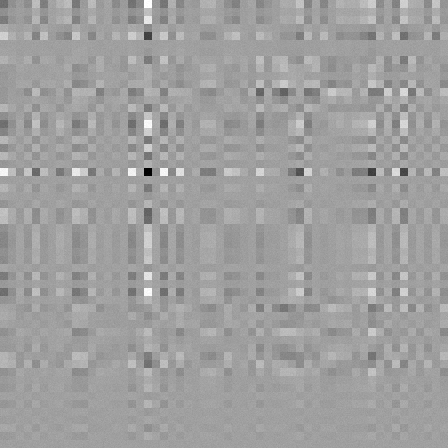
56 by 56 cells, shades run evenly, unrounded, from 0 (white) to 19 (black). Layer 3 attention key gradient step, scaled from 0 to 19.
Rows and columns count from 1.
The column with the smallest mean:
19
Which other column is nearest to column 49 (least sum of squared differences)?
53
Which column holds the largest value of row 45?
47
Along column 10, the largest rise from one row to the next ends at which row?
23
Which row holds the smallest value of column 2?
22
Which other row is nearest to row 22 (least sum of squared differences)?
5
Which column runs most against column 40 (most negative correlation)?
42
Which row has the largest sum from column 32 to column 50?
12
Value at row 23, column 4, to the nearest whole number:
7
